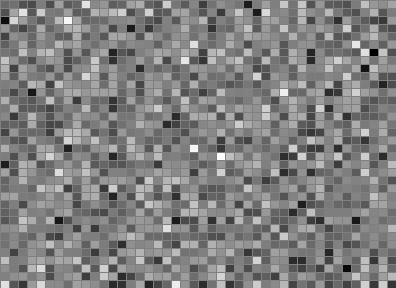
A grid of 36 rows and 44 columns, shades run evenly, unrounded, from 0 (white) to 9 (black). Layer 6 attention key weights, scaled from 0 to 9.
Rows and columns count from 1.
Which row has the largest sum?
28
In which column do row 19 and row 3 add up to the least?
22
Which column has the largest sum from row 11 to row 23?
35
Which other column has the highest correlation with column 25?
41
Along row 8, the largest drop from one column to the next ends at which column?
24
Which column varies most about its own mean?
13
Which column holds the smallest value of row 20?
25
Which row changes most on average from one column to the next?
36
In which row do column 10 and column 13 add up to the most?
7
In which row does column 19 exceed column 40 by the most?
16
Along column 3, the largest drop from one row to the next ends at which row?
2
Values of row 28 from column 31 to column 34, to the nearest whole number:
6 6 5 4
